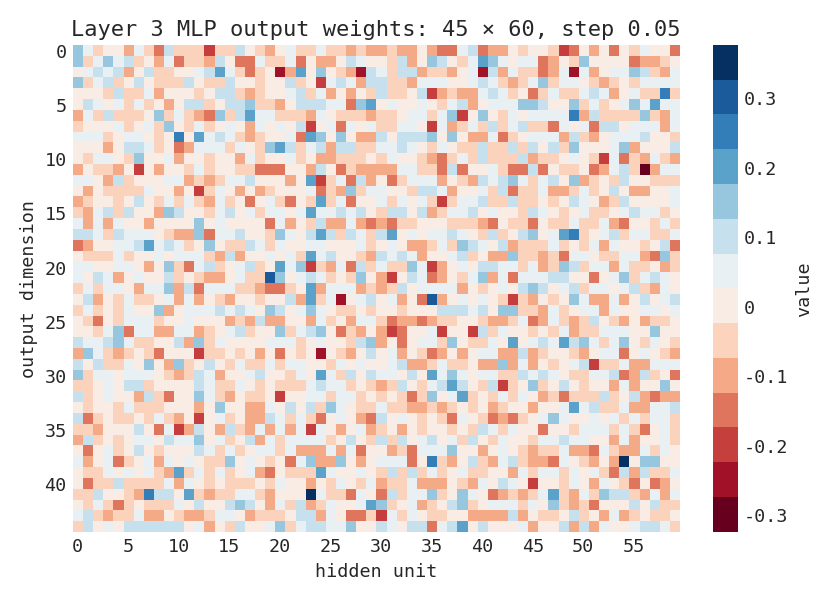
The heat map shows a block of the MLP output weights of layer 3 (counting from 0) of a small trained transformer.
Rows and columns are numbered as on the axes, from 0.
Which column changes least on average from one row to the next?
2
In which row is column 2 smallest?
25
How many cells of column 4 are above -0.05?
26
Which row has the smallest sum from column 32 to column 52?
0
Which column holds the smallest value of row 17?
13
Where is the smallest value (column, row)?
56, 11
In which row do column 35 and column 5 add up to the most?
23
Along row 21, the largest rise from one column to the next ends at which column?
19
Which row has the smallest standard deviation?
36
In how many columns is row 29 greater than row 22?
24
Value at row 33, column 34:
-0.1
